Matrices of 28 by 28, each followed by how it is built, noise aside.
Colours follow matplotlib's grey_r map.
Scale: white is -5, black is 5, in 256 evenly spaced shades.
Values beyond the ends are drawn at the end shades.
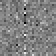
uneven columns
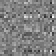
low rank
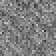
Toeplitz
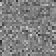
low rank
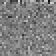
uneven rows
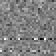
uneven rows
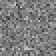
noise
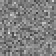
noise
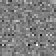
uneven rows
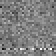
uneven rows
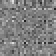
low rank
